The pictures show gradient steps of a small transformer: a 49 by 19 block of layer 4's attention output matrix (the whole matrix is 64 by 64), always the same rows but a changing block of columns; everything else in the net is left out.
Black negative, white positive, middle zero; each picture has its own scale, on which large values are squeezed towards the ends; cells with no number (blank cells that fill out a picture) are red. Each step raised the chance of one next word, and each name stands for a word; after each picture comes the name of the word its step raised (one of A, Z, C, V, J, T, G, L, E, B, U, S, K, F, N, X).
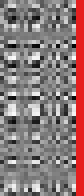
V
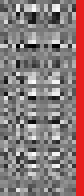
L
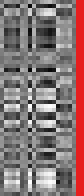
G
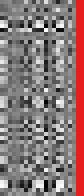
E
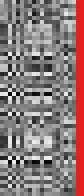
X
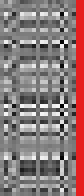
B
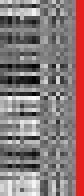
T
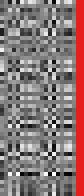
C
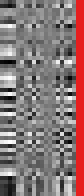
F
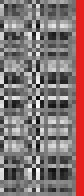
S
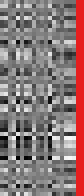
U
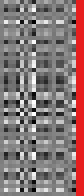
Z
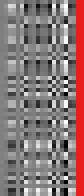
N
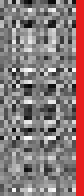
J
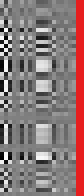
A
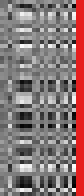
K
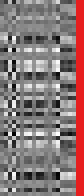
A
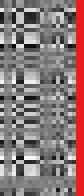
L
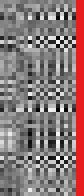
A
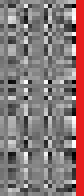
V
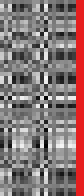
U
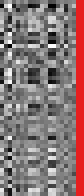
N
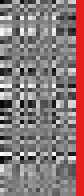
C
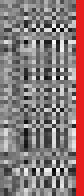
E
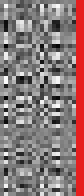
B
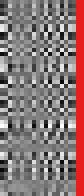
S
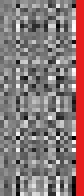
F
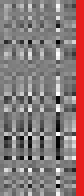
U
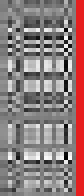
A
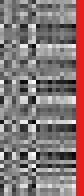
L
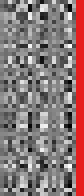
K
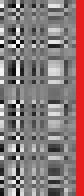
N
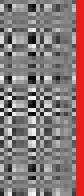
T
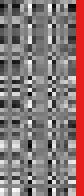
N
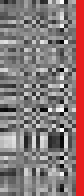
J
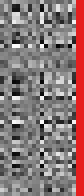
L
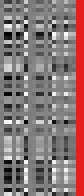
S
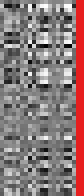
N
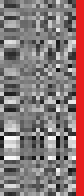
U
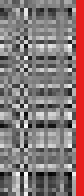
G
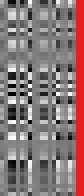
J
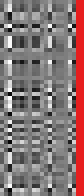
E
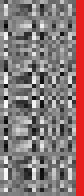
S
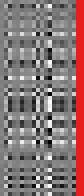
F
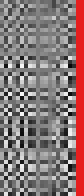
T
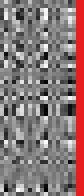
V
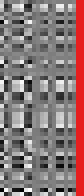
K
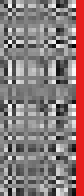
N
